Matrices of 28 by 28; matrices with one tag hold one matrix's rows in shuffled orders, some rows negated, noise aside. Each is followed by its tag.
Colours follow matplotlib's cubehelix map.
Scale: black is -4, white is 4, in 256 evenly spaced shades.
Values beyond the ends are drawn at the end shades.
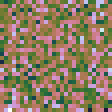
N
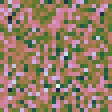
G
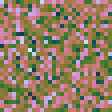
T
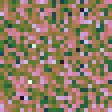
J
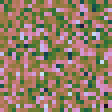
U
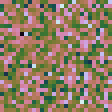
J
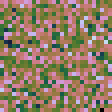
N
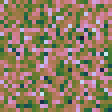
U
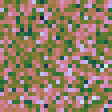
U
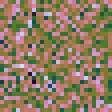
T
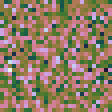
N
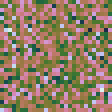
N
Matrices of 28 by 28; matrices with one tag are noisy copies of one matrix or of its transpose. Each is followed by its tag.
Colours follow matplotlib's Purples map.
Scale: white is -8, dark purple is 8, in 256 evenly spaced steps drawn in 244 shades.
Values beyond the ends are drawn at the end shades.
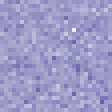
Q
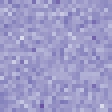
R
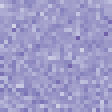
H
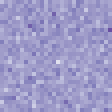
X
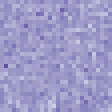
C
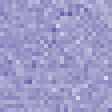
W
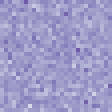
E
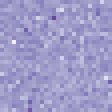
X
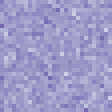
E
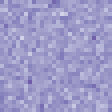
R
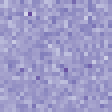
H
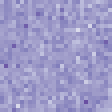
C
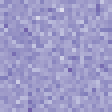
X
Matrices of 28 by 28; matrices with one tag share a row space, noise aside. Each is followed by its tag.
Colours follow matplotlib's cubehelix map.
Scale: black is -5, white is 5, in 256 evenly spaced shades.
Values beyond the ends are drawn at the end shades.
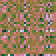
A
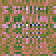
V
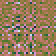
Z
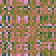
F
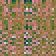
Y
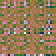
A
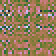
F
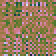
V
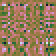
A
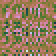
V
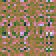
A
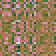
Z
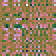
V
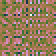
V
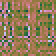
F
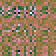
Z
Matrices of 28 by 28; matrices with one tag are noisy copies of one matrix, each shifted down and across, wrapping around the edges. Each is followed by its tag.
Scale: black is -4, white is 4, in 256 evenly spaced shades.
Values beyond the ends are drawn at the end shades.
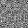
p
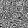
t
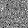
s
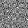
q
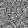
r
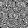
r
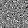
t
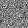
s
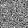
t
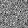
s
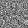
r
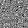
p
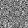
r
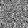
r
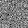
s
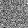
s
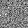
s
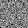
r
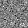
t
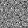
q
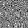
r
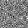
r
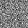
q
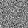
q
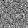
r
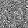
t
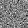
t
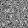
t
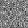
r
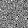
s
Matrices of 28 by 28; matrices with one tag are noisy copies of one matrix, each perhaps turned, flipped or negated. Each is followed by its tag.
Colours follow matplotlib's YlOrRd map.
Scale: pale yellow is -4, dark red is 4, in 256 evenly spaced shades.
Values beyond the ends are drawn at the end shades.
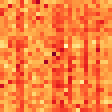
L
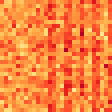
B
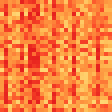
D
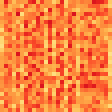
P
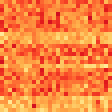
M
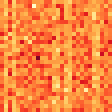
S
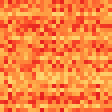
D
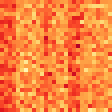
M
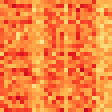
M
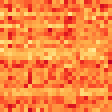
L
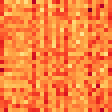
P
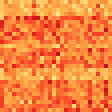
M
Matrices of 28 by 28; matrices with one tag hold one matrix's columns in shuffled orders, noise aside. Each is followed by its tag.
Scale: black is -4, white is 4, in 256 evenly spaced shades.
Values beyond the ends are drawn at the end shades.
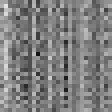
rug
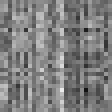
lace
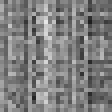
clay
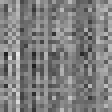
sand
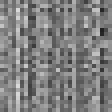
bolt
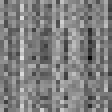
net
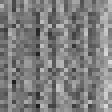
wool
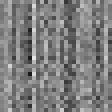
net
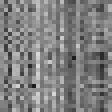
sand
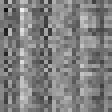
bolt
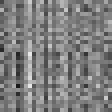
sand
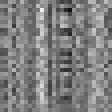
bolt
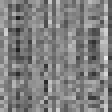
net
